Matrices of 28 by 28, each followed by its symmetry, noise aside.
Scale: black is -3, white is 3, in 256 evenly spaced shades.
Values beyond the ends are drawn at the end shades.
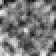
symmetric across the other diagonal.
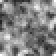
symmetric.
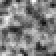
no symmetry.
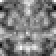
mirrored left to right.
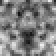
mirrored left to right.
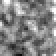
no symmetry.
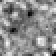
symmetric.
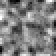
antisymmetric.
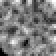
symmetric across the other diagonal.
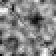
symmetric across the other diagonal.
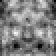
mirrored left to right.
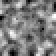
no symmetry.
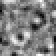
antisymmetric.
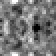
mirrored top to bottom.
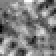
antisymmetric.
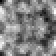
mirrored top to bottom.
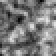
no symmetry.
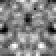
mirrored left to right.
